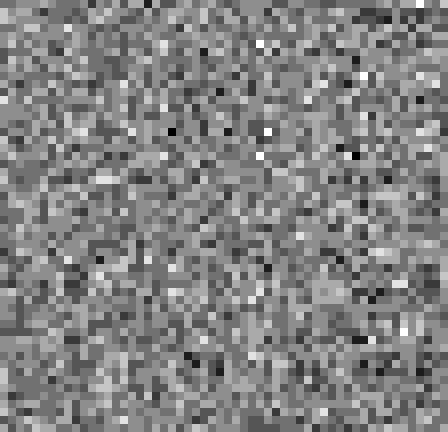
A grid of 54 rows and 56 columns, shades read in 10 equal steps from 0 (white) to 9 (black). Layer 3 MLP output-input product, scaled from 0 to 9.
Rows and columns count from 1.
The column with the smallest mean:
40
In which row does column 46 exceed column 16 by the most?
46
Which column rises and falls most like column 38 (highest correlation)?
10
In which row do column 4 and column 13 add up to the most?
33
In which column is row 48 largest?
7
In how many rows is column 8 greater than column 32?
18
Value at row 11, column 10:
6
